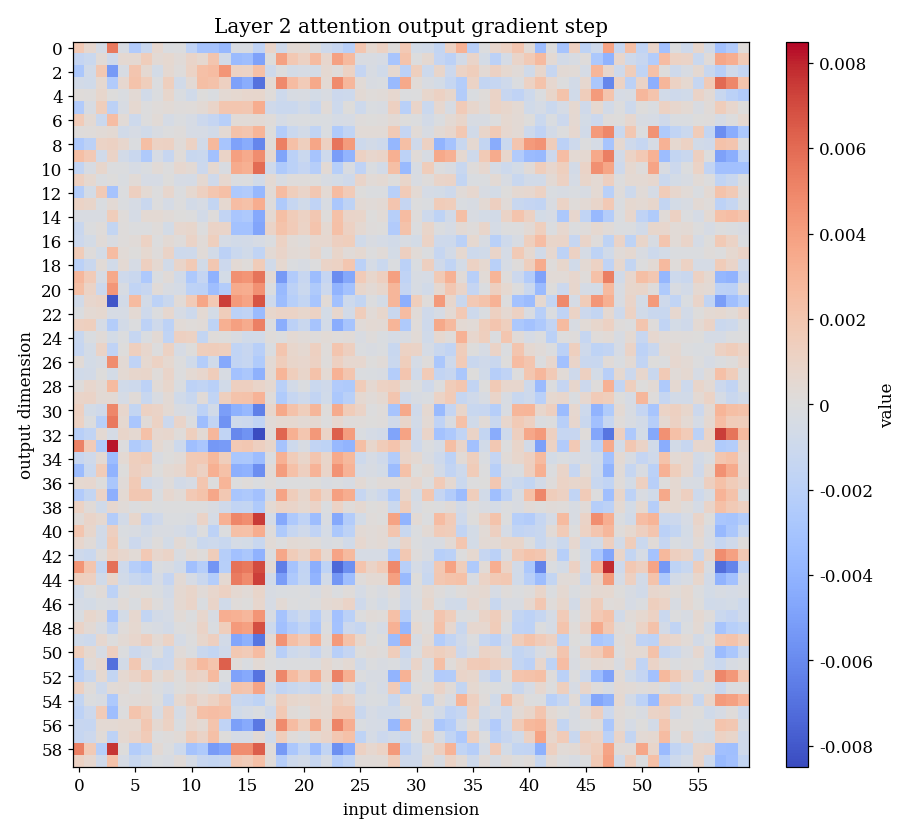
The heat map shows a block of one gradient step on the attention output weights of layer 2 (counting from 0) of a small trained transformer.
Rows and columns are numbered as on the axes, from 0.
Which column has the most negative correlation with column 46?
59
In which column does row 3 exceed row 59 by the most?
57
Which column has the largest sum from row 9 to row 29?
47
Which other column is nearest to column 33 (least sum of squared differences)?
1
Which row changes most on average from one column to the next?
43
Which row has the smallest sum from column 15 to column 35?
58
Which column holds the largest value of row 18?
41
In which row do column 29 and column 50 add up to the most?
3
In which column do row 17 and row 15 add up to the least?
16
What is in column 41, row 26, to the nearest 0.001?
0
